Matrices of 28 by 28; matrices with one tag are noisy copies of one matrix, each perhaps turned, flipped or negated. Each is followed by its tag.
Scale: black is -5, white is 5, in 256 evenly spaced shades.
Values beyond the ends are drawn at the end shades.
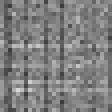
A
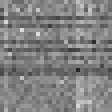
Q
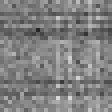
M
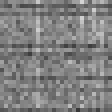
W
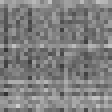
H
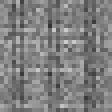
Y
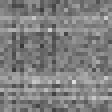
M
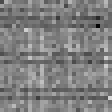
Y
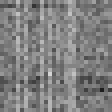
Q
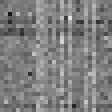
Q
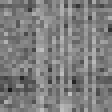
Q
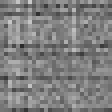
W
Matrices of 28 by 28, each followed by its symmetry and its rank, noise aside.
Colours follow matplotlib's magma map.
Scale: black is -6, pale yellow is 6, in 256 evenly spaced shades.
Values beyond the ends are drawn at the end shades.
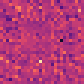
antisymmetric, rank eight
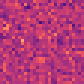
antisymmetric, rank eight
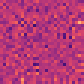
symmetric, rank six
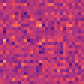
no symmetry, rank six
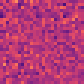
antisymmetric, rank six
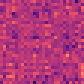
no symmetry, rank six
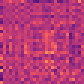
no symmetry, rank four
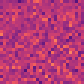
no symmetry, rank eight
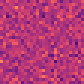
antisymmetric, rank six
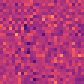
no symmetry, rank six
